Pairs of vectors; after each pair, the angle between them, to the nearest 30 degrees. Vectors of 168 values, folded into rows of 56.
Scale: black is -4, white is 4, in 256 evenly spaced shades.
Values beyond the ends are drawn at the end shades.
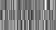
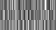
30 degrees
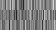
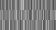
150 degrees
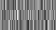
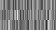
30 degrees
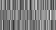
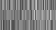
30 degrees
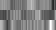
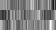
30 degrees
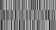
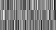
120 degrees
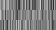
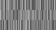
30 degrees
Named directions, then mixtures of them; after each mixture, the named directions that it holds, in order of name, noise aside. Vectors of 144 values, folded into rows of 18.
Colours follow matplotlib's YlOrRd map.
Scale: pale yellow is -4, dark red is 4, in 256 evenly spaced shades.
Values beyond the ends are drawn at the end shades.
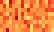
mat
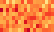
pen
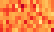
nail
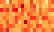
mat, nail, pen.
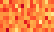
mat, nail.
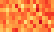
nail.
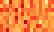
mat, nail, pen.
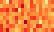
mat, nail, pen.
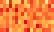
mat, pen.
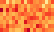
pen.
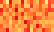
mat, pen.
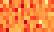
mat, nail, pen.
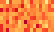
mat, nail, pen.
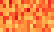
mat, nail.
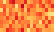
mat, nail, pen.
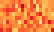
nail.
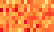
pen.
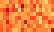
nail.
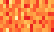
mat.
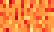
mat.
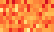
pen.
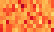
nail.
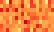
mat, nail, pen.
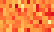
nail, pen.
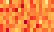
mat, nail, pen.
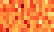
mat, nail.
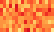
mat, nail, pen.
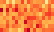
pen.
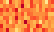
mat, nail, pen.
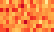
mat, nail, pen.
